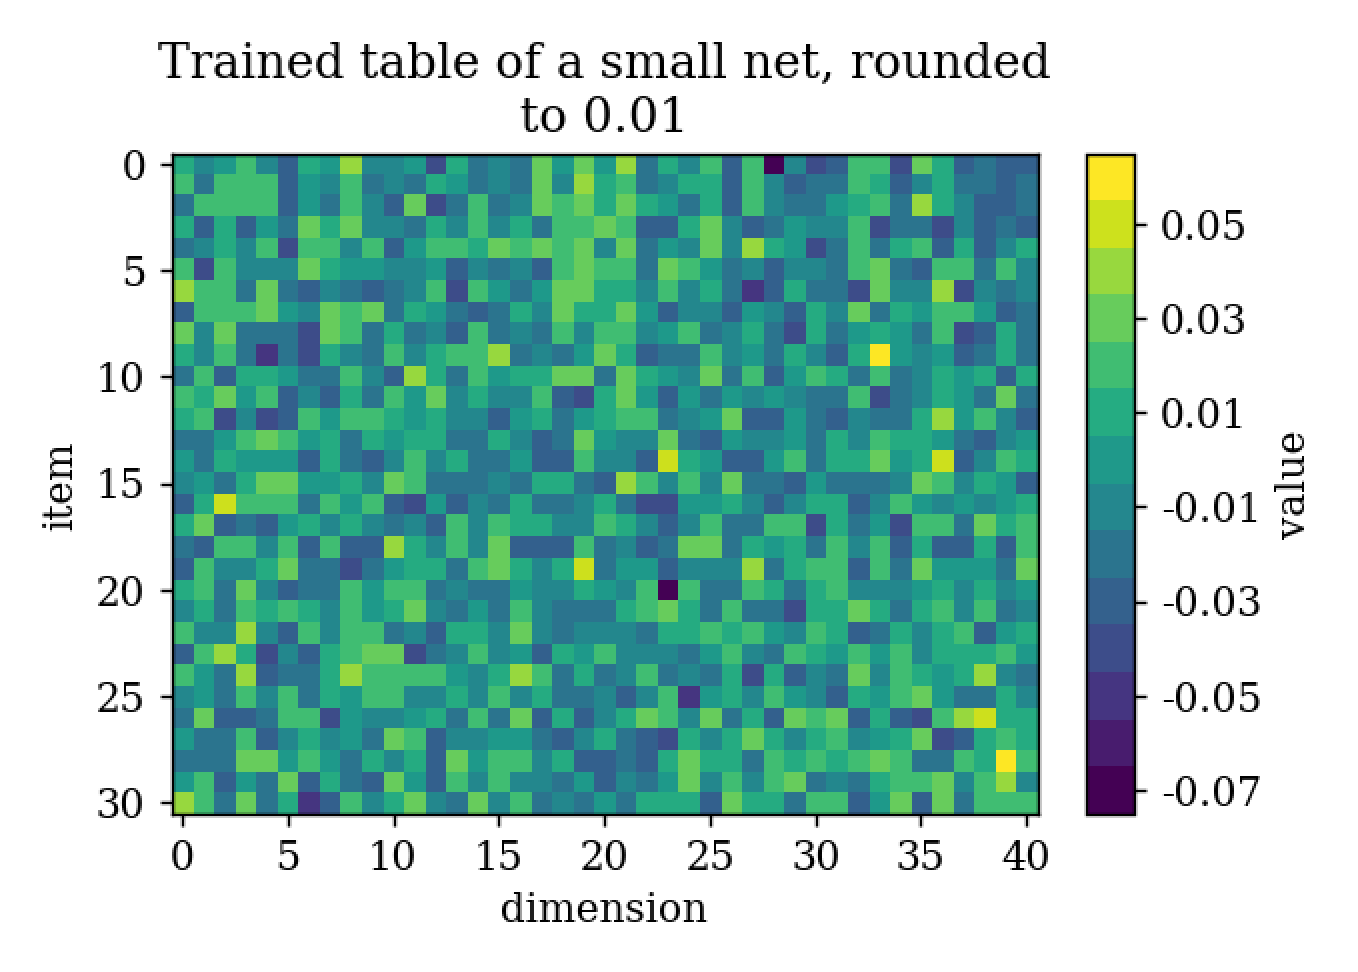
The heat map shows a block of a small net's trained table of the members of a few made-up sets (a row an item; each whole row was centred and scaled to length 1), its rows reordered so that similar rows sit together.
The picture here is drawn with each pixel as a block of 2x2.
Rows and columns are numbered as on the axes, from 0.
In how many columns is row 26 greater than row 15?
18
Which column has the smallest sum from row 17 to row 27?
4
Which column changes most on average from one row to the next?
0
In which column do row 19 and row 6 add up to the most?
19
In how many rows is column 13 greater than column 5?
14
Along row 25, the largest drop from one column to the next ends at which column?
24
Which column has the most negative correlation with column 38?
2
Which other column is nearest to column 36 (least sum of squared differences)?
1
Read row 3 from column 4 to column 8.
0 -0.02 0.03 0.01 0.03
